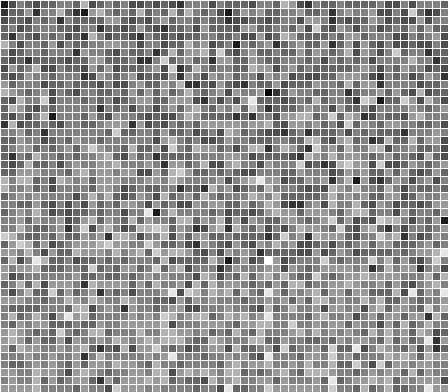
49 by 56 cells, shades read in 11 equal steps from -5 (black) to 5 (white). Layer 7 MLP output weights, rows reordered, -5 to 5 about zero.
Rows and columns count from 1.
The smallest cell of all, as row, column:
12, 34
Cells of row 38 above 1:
7
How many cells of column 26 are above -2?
42
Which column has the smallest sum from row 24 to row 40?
39
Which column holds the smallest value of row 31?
25
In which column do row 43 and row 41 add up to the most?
54
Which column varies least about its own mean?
43
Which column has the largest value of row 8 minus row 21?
21
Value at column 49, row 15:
-1
